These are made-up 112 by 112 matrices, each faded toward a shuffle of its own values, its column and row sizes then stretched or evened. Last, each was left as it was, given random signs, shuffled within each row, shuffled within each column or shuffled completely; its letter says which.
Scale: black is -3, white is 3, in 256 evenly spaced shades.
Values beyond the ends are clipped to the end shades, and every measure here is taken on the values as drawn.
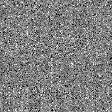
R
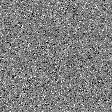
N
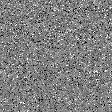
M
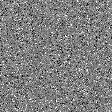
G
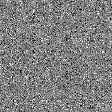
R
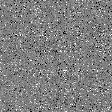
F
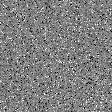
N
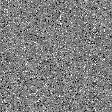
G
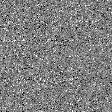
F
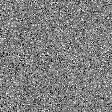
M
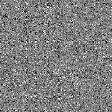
R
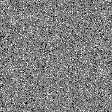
G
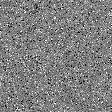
N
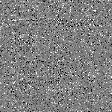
R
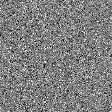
G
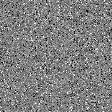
G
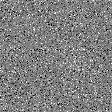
M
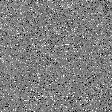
M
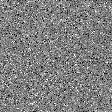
M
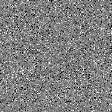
R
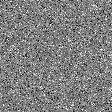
N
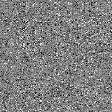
R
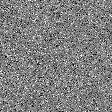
N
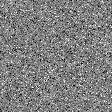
N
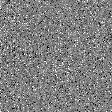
G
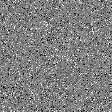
R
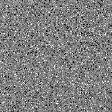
R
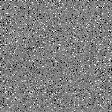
R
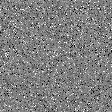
M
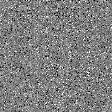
F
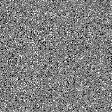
R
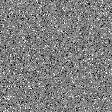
M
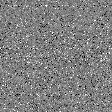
M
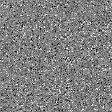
F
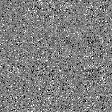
R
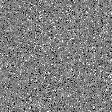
G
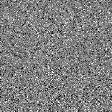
R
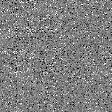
R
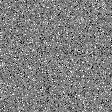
N
